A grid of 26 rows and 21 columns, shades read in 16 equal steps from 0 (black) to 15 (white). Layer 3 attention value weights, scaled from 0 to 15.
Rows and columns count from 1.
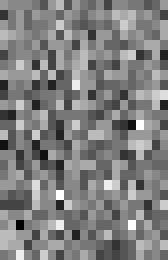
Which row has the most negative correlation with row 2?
25
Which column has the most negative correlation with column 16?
18
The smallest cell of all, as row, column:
23, 3
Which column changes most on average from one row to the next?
8
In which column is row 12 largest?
6
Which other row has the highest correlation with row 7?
11
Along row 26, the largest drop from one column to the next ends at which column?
4
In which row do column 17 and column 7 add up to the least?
13
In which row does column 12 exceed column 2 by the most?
14
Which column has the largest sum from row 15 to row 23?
17
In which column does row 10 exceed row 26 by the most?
21
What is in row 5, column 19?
10
